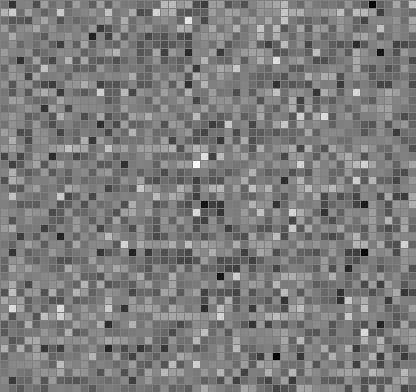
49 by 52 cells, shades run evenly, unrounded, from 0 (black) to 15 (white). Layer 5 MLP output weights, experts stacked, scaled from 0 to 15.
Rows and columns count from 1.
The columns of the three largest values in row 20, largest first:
26, 28, 44
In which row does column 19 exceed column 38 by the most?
19
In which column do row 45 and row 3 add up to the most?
24
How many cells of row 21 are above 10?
4
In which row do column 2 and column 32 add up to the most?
22
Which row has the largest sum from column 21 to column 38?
40
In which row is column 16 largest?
31
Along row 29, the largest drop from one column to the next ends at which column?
38
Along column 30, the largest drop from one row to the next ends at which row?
36
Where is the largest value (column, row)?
25, 21
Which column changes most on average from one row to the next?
46
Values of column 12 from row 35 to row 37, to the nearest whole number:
6 6 6
